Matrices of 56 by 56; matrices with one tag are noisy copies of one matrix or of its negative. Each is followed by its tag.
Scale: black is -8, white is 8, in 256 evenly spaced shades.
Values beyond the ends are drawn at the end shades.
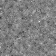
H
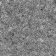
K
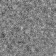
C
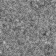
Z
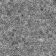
K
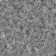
C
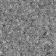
Z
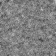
K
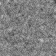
K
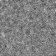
C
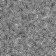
H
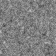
Z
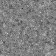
Z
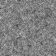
H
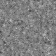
Z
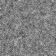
H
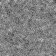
K
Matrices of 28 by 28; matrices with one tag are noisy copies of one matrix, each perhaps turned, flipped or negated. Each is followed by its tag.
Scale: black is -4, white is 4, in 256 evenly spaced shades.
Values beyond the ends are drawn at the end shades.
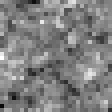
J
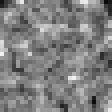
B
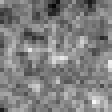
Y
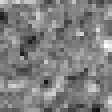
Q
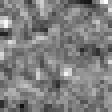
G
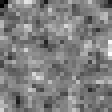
B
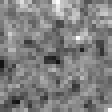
Y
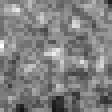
Y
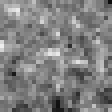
Y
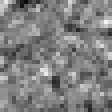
G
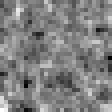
B
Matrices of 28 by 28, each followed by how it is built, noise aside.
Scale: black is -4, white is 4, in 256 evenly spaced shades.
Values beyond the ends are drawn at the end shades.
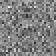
blocks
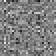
low rank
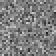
noise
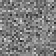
noise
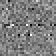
uneven rows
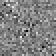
block diagonal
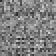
blocks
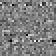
uneven rows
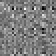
low rank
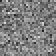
noise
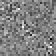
block diagonal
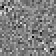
block diagonal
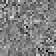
block diagonal
